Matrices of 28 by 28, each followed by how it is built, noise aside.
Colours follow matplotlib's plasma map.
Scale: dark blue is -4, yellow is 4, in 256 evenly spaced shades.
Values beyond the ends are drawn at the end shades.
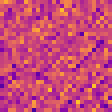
Hankel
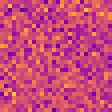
Toeplitz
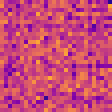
blocks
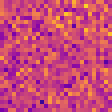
Toeplitz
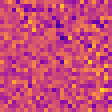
upper triangular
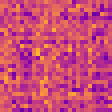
blocks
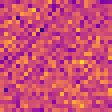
Hankel
